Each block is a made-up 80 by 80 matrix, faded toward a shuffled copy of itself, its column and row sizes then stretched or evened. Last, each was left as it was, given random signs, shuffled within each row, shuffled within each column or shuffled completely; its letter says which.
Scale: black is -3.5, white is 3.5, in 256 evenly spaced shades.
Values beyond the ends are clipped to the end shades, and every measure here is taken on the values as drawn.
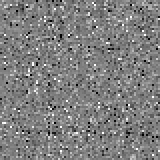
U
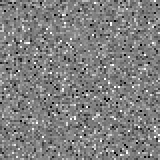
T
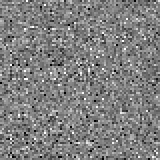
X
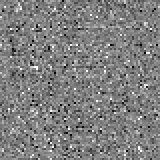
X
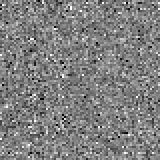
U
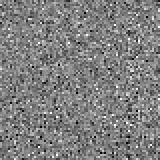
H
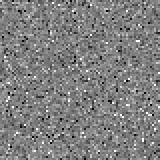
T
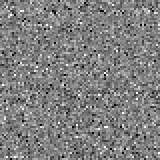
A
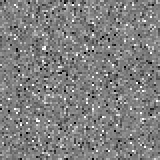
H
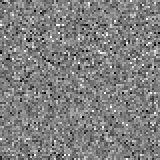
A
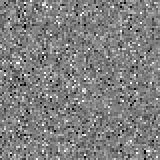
H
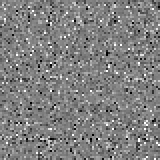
U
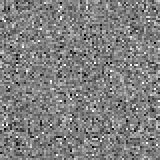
X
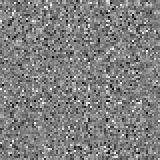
X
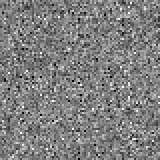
H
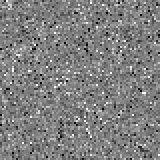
T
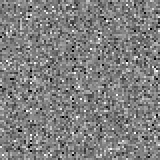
H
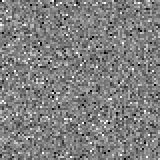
T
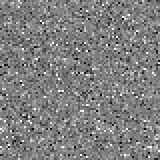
A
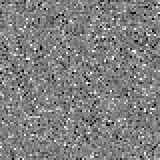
T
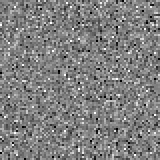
H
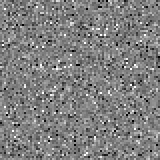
A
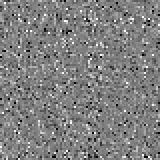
X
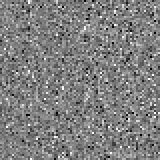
H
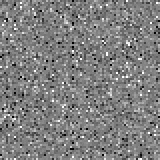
H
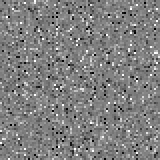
H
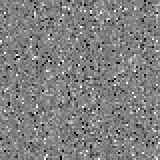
H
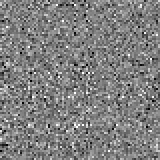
X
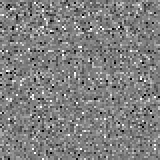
U
